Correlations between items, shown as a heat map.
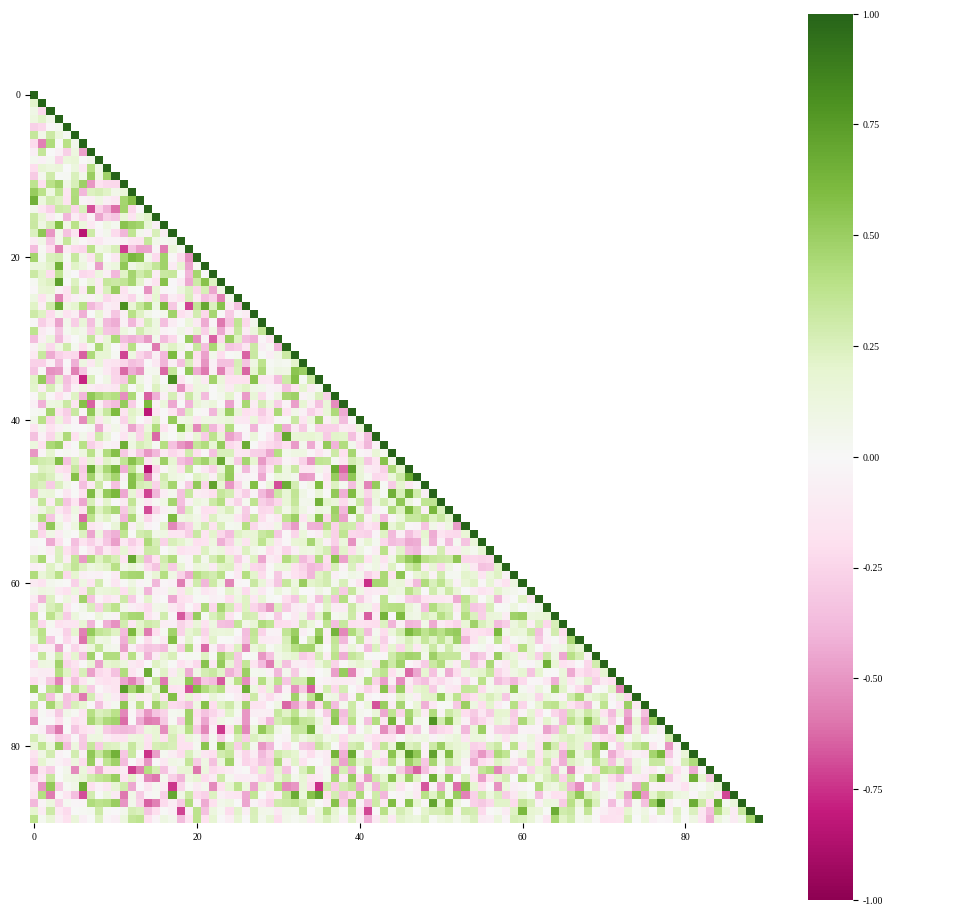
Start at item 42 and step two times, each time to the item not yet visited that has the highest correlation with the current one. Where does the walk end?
48
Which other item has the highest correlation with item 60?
88
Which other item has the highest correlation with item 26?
11
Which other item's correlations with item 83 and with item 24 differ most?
47
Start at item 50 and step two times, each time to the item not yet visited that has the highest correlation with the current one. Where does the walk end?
17
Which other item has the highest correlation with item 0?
13
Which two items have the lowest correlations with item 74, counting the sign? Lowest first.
6, 85
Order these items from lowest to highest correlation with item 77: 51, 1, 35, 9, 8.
1, 35, 8, 9, 51
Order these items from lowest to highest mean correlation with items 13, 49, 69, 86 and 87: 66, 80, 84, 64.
64, 80, 84, 66
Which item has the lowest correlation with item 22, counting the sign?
30
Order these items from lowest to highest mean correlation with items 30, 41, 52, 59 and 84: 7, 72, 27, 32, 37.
27, 72, 32, 37, 7
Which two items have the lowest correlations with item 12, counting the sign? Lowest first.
83, 72
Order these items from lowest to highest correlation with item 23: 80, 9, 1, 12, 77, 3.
77, 1, 9, 12, 80, 3
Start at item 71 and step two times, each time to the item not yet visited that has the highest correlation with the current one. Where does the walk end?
38
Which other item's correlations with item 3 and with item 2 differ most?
85
